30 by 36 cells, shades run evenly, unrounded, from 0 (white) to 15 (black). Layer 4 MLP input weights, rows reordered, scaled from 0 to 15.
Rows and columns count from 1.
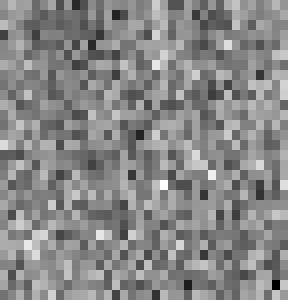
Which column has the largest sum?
8
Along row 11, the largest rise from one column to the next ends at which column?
19
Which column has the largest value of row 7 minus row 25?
10
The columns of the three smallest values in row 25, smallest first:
4, 23, 5
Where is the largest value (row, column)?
29, 35
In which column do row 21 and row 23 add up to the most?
16
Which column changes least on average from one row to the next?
6
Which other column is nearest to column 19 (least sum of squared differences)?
9
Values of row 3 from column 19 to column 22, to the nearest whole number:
8 6 4 9
